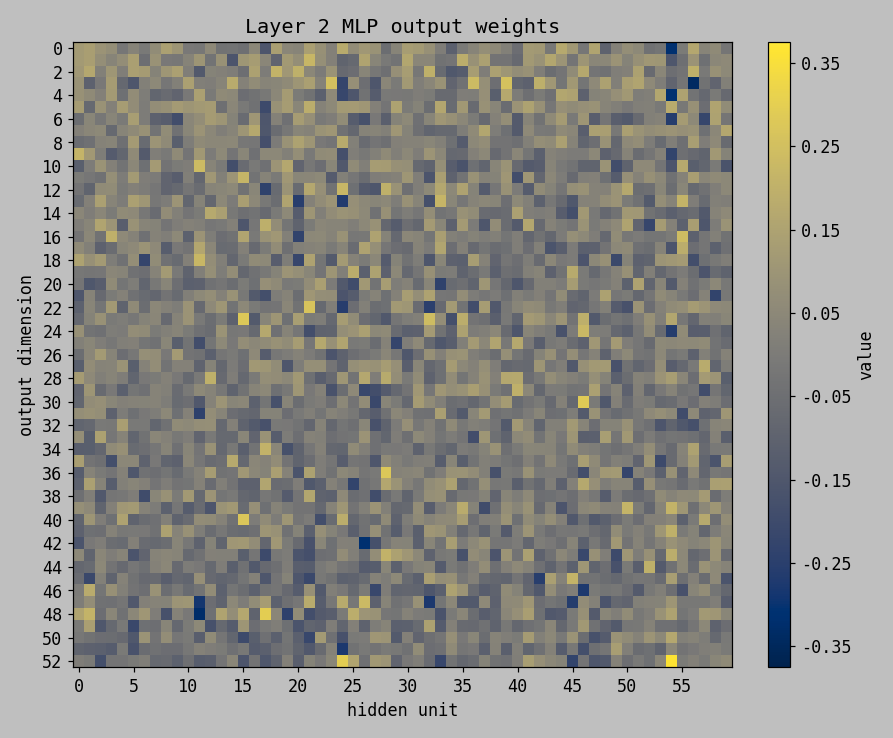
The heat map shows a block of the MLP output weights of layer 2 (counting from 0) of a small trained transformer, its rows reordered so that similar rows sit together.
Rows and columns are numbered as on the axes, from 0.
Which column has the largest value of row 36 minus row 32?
28
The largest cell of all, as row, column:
52, 54
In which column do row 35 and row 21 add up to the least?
58
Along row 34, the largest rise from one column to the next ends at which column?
17
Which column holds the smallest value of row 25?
29
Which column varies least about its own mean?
7
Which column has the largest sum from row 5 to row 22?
21
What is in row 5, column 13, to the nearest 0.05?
-0.05
